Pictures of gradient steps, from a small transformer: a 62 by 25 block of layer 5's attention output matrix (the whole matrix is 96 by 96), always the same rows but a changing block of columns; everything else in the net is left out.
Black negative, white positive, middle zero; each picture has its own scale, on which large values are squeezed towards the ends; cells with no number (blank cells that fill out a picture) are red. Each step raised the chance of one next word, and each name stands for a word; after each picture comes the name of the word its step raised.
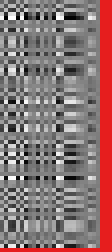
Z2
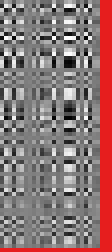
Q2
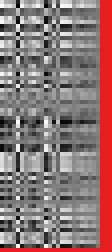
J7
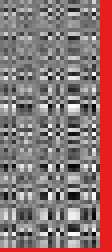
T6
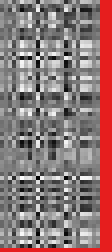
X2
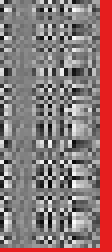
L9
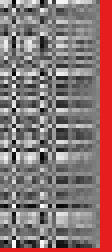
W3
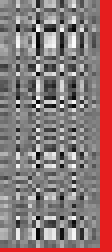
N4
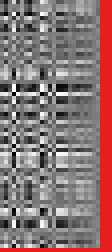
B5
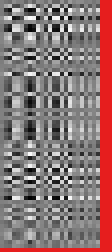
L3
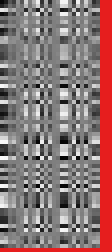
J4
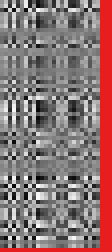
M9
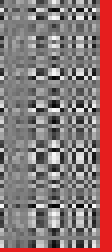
W3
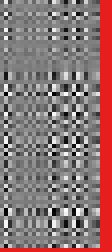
B5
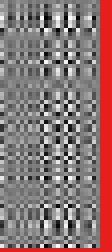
Z2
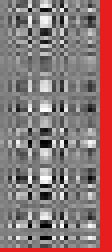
M9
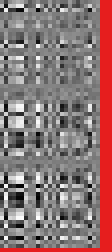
M9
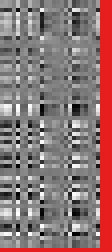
T6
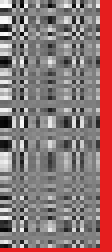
J7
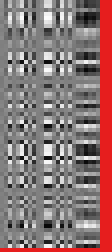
Z2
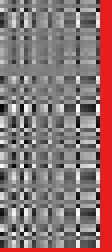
T6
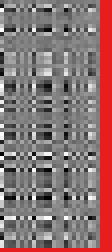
L3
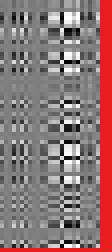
Z2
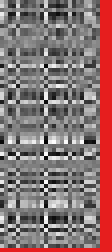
J4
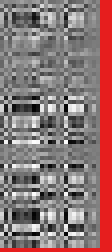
T6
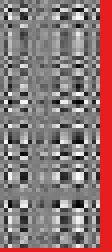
J4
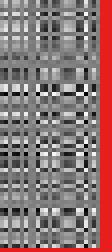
B5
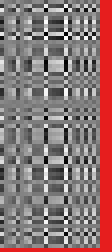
Q2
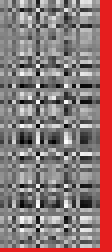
J4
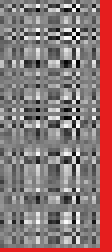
Q2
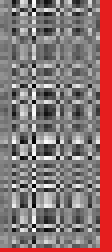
J4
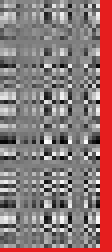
J4
